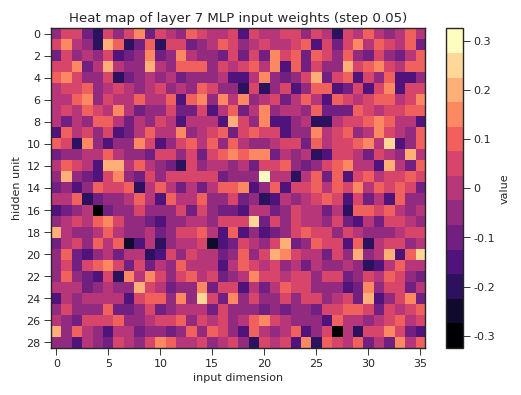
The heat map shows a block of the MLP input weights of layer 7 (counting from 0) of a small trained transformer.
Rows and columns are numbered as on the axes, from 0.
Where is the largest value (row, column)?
13, 20
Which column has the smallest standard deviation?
11
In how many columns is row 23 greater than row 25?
17
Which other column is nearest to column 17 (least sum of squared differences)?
34
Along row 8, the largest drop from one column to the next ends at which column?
21
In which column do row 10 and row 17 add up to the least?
10
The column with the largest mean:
32
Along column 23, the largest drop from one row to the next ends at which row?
28
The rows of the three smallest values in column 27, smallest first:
27, 0, 5
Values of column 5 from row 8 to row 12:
0.1 0.05 -0.15 0.1 0.2
